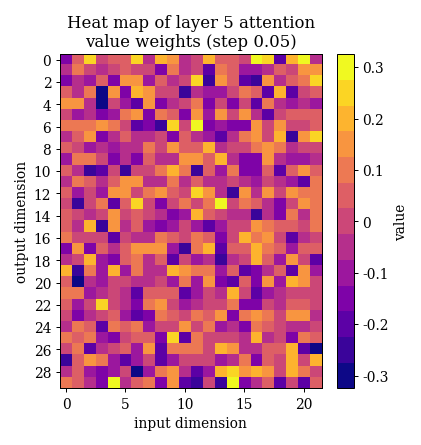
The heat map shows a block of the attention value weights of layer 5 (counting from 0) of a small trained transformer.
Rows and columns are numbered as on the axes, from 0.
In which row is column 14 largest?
29
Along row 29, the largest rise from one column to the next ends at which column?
14
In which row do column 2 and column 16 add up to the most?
0
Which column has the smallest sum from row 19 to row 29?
6
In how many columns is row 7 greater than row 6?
12
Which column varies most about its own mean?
16
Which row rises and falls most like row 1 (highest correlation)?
2
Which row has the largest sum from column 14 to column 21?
28
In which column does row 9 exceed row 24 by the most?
13
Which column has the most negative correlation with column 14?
11
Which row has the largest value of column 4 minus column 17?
3
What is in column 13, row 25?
0
